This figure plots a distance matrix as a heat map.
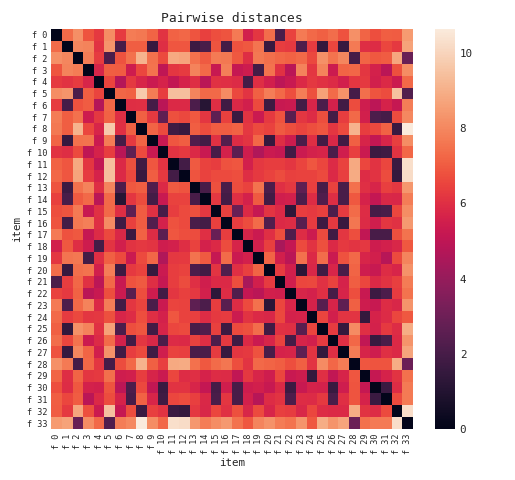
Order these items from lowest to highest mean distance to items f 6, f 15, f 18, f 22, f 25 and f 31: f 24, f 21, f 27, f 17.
f 17, f 27, f 21, f 24
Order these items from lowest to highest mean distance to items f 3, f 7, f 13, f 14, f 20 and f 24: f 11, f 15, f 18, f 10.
f 10, f 15, f 18, f 11
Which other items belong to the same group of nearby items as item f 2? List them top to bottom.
f 5, f 28, f 33
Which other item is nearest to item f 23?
f 20
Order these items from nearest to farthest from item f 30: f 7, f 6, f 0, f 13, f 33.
f 7, f 6, f 13, f 0, f 33
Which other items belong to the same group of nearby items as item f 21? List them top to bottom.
f 0
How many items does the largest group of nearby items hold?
10
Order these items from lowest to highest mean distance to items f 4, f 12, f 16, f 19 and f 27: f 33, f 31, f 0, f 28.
f 31, f 0, f 28, f 33
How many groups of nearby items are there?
8
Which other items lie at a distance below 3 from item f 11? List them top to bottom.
f 8, f 12, f 32
